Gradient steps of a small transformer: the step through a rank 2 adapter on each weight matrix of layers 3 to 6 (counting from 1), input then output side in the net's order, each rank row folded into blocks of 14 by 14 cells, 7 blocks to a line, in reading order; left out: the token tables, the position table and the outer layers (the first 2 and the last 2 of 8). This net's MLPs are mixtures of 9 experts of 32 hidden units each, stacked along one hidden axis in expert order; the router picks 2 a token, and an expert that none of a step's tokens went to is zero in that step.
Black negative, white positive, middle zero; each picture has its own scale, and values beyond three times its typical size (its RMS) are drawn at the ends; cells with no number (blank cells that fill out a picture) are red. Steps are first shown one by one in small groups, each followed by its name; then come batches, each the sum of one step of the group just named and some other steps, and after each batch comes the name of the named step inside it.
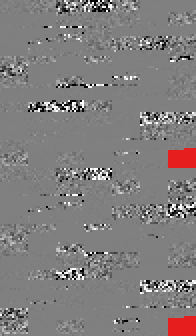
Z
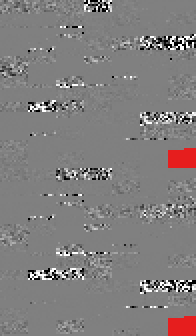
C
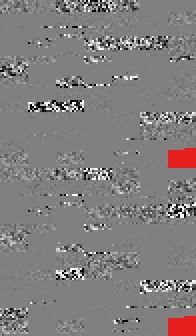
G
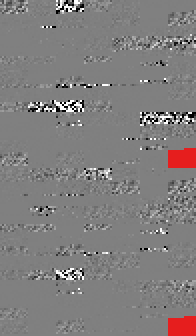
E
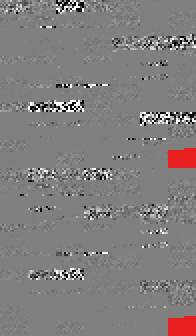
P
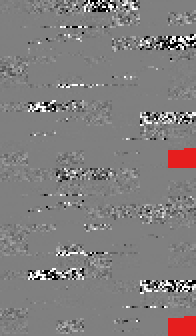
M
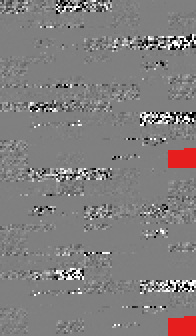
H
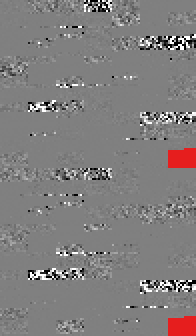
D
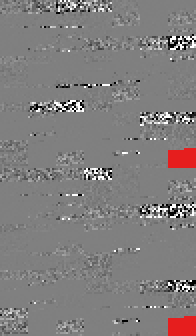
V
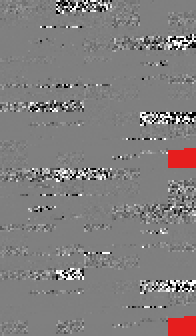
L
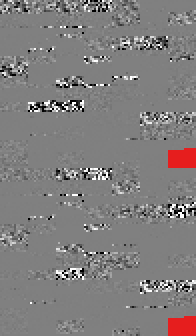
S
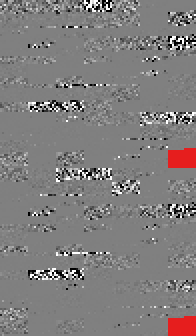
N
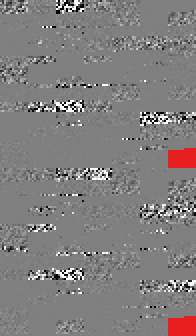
E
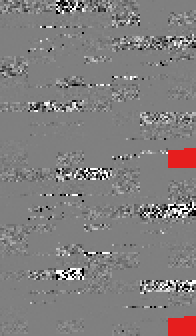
S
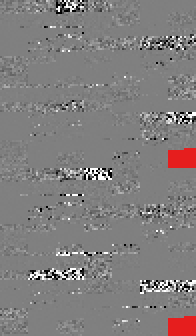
H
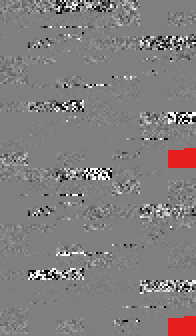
Z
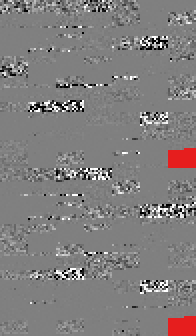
S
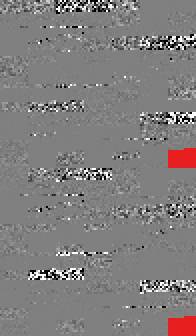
M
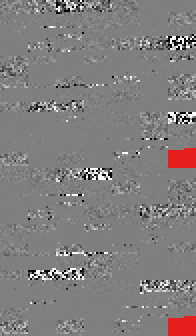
Z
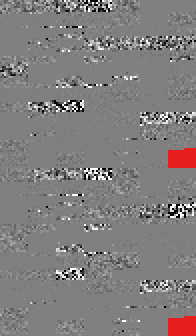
G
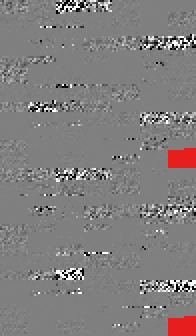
H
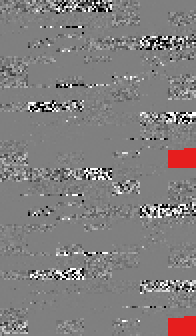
G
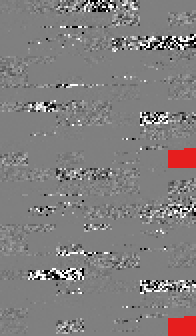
M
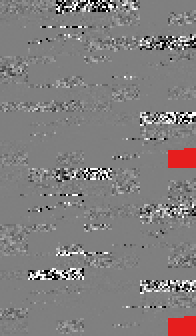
M
